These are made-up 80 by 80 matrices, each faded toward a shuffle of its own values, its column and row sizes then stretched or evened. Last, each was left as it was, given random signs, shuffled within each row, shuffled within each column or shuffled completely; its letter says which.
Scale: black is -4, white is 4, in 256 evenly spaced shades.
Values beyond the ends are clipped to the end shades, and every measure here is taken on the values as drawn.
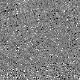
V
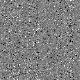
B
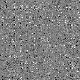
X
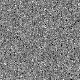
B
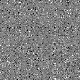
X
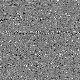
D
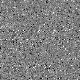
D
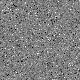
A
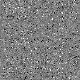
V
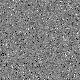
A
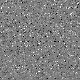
D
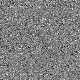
D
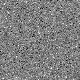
A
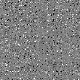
X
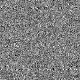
V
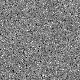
A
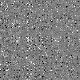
X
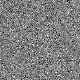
B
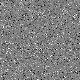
D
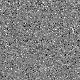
D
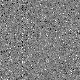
B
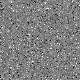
B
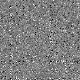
V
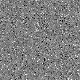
B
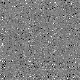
V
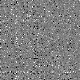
X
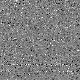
D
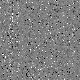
B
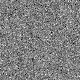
A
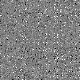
V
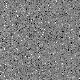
B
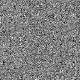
V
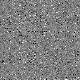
V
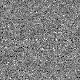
D
